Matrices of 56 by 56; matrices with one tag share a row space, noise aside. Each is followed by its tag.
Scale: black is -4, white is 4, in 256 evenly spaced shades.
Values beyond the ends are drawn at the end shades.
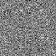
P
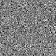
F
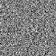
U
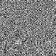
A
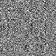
U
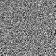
F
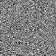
U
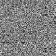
F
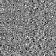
U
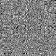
F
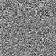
P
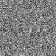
P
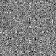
P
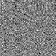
A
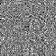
U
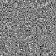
P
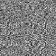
U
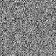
A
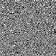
A
